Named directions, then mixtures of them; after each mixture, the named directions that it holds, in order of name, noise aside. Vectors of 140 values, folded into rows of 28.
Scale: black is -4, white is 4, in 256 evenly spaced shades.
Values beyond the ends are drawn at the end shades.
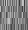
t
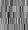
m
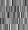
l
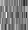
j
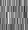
m, t.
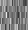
j, l.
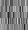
m.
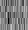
m, t.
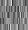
l.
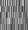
t.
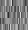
l.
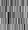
m, t.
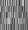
t.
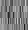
m.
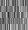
l, t.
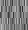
m, t.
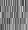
m, t.
